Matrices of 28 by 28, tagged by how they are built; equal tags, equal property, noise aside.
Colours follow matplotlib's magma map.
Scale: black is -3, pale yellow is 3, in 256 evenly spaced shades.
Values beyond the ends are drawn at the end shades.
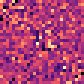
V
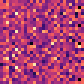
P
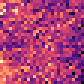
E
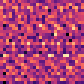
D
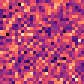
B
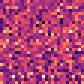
D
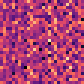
P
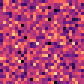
P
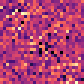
V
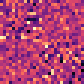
V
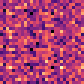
P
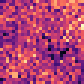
E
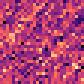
B
